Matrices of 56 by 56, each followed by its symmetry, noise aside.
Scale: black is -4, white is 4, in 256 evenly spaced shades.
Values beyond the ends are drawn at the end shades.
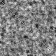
symmetric.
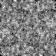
same after a half turn.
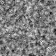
symmetric.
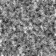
same after a half turn.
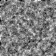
symmetric.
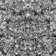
mirrored left to right.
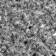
antisymmetric.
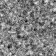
symmetric across the other diagonal.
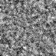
antisymmetric.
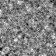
symmetric across the other diagonal.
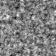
antisymmetric.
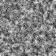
symmetric.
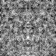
mirrored left to right.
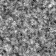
symmetric across the other diagonal.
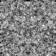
mirrored left to right.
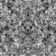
mirrored left to right.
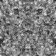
mirrored left to right.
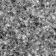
antisymmetric.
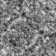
symmetric across the other diagonal.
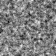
antisymmetric.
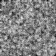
symmetric.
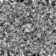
same after a half turn.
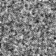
antisymmetric.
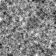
symmetric across the other diagonal.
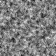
same after a half turn.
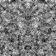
mirrored left to right.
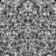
mirrored left to right.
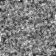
same after a half turn.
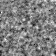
antisymmetric.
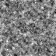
same after a half turn.
